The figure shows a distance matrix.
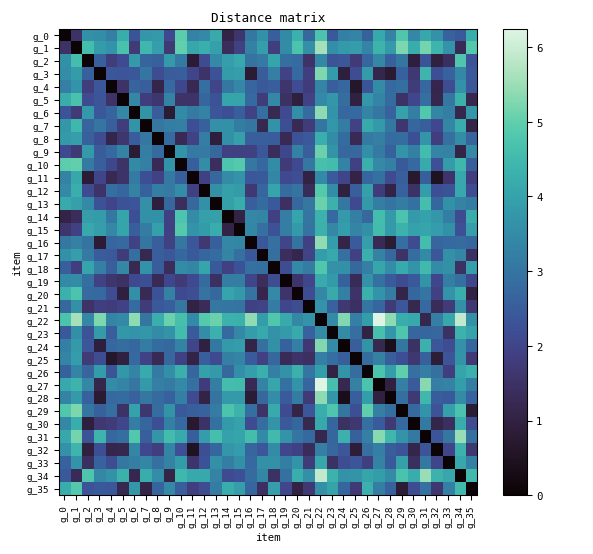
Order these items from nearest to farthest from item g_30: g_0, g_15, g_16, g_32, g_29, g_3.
g_32, g_3, g_16, g_29, g_0, g_15
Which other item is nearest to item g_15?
g_14
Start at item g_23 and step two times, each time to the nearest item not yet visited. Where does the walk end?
g_33
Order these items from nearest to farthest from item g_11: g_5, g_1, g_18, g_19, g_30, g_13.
g_30, g_5, g_19, g_13, g_18, g_1
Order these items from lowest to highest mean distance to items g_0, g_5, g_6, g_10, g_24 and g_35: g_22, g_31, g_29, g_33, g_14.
g_29, g_33, g_14, g_31, g_22
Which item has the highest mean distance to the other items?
g_22
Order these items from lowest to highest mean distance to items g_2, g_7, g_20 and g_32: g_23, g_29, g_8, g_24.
g_29, g_8, g_24, g_23
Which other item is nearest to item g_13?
g_8
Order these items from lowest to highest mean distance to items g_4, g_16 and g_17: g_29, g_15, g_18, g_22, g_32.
g_32, g_29, g_18, g_15, g_22
